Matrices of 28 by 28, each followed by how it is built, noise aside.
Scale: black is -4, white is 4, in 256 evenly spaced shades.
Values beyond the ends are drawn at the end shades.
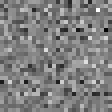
uneven rows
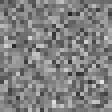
noise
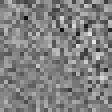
upper triangular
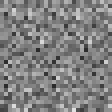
repeating columns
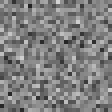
repeating columns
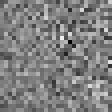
upper triangular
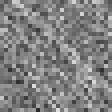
Toeplitz
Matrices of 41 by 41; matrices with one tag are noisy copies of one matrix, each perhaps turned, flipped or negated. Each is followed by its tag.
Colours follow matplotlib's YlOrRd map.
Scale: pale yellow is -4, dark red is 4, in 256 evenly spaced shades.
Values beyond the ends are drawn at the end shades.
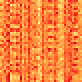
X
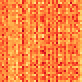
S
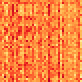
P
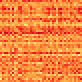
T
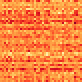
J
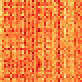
S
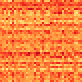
J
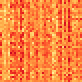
J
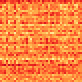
S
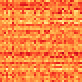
J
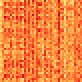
S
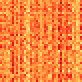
J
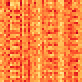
X
